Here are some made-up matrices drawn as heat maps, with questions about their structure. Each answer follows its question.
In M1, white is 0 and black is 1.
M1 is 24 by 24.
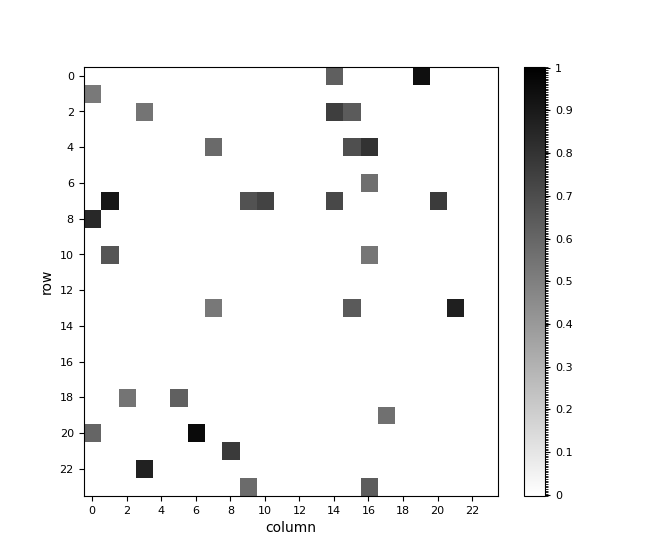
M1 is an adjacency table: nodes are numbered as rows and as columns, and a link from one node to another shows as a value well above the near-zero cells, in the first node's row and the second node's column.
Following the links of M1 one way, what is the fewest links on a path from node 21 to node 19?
3
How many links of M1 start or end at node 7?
7
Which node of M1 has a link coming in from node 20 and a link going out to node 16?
node 6
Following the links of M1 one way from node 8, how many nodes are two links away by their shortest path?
2
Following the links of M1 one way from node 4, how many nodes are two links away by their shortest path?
5
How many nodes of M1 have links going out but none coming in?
5
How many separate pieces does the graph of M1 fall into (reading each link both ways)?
3
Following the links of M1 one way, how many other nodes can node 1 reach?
4
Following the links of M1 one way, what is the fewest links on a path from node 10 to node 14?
3
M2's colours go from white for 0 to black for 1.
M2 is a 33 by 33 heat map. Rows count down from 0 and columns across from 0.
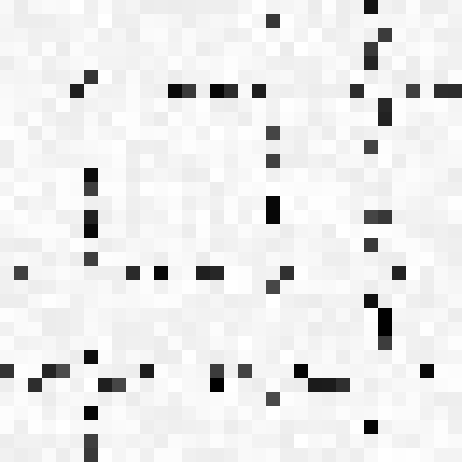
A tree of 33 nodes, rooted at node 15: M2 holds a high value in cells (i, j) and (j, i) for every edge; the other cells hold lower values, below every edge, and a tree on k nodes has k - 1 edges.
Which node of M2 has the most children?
6
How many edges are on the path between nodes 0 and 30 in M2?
2
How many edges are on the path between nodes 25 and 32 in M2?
2
